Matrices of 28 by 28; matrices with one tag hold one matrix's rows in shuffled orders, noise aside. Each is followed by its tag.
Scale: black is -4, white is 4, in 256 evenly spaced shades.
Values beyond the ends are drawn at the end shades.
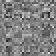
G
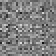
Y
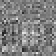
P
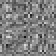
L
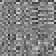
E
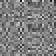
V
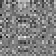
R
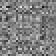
Y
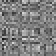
P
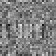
Y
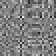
V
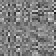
E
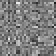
E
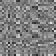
E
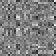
E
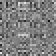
R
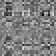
G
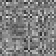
L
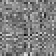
L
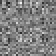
Y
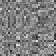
E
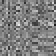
E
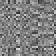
E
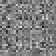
Y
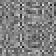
V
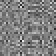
V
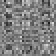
G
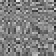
E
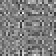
V
